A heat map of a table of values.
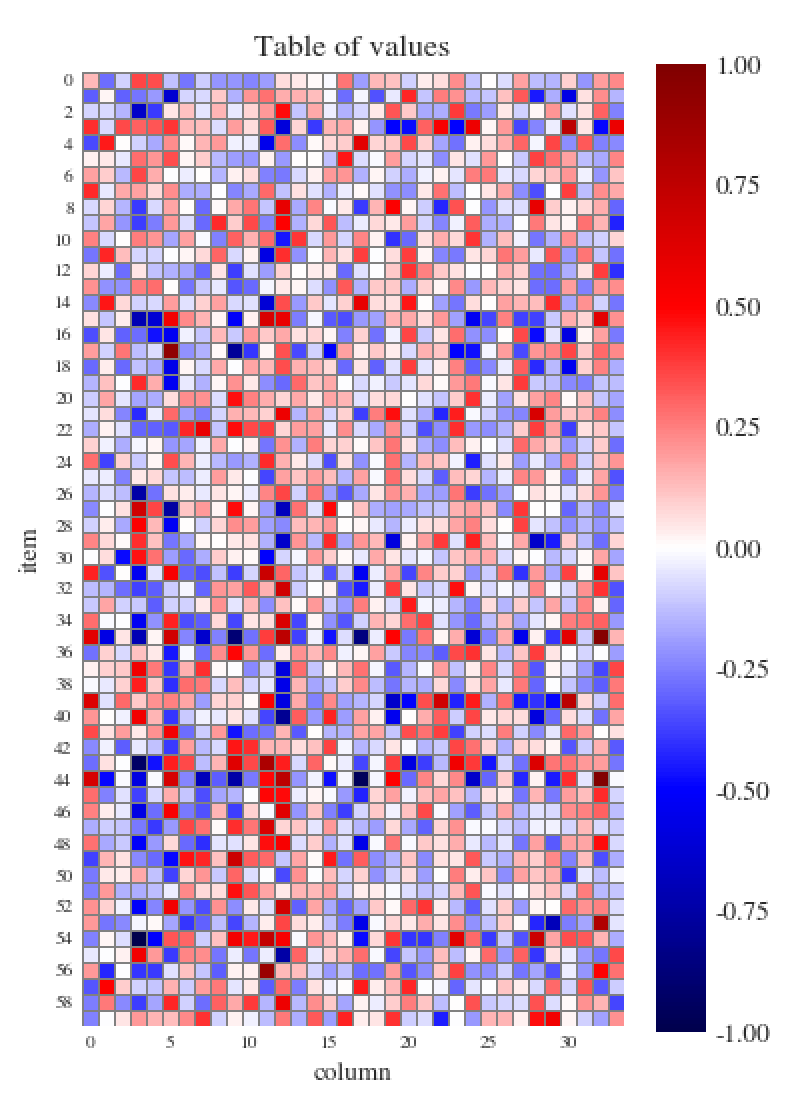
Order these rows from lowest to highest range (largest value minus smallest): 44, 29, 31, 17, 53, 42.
42, 29, 31, 53, 17, 44
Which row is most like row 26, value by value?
2
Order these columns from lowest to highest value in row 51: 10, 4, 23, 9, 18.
4, 18, 23, 10, 9
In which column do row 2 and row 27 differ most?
3
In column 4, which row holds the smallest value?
15
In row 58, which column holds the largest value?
12
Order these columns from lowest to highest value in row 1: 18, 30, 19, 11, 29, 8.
30, 18, 29, 19, 8, 11
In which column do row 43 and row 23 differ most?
11
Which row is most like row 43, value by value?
54
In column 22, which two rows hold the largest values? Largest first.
39, 3
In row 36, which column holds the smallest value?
5
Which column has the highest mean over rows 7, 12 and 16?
32
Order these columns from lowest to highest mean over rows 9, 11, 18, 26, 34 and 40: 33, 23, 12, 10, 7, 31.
33, 7, 23, 10, 31, 12
